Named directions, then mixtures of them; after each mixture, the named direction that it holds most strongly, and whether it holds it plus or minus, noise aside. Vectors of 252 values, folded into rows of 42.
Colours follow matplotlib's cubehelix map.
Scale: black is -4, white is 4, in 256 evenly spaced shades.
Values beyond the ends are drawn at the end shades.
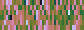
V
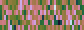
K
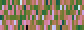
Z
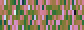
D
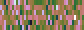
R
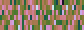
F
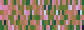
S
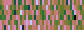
R, minus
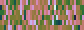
K, plus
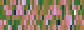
D, minus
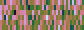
D, minus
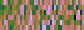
S, minus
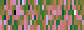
D, minus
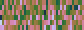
Z, plus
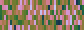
K, plus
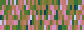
Z, plus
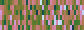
K, minus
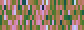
D, plus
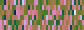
D, minus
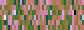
D, plus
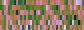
R, minus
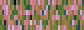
R, minus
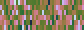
R, plus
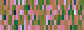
D, minus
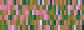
S, plus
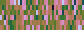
F, minus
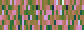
F, minus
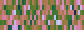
D, plus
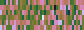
K, minus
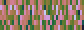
S, plus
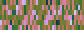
D, minus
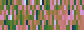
V, minus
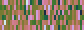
S, minus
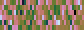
D, plus
